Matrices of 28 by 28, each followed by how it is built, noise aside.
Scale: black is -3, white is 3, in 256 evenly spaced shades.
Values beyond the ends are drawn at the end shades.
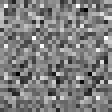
repeating columns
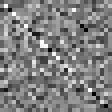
diagonal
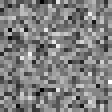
repeating rows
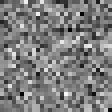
noise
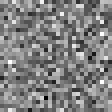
repeating rows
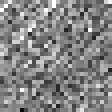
Hankel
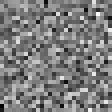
noise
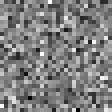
noise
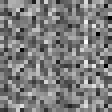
repeating rows
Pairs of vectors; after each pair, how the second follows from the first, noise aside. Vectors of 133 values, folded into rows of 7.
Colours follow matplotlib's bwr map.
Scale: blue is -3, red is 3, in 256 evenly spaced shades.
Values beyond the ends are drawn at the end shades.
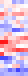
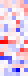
partly zeroed.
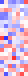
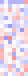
shrunk.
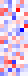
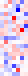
negated, partly zeroed.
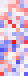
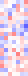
reversed, shrunk.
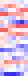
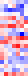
wrapped around.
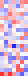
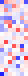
negated, partly zeroed.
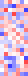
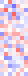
shrunk.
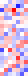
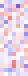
reversed, shrunk.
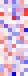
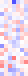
reversed, shrunk.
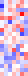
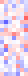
wrapped around, shrunk.
